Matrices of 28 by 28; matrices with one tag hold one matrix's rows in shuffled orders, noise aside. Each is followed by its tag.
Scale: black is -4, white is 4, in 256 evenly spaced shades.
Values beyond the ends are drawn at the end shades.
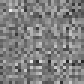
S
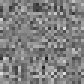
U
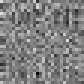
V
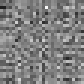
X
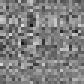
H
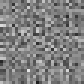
V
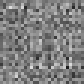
S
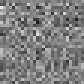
V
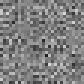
U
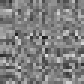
X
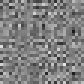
U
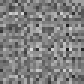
S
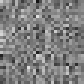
V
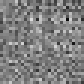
S
